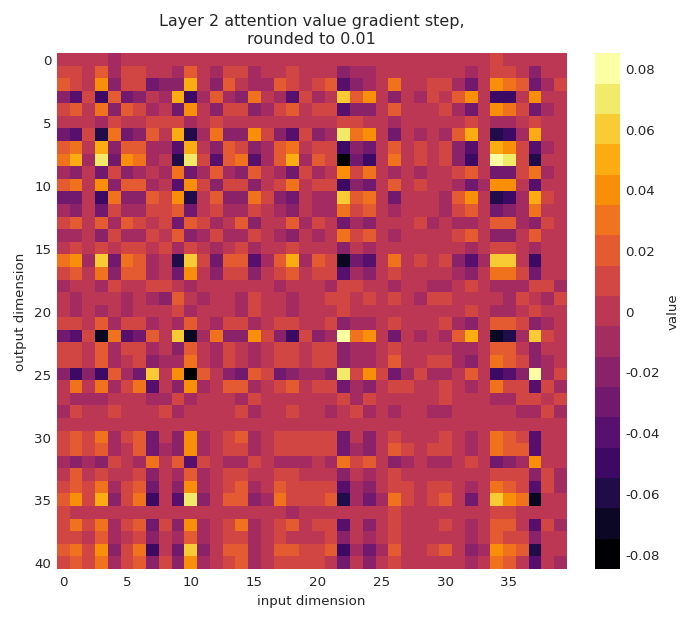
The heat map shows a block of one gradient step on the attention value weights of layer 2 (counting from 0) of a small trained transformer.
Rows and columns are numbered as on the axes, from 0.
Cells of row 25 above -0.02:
25
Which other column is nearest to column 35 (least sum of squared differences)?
3
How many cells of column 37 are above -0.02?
19
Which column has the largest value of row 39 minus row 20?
10
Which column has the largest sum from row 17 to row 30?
6
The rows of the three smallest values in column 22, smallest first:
8, 16, 35
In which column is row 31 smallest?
37
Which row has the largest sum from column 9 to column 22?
39
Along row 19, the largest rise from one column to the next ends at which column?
9
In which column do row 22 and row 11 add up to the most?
22
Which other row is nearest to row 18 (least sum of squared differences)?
5
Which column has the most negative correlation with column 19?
11
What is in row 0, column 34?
0.01
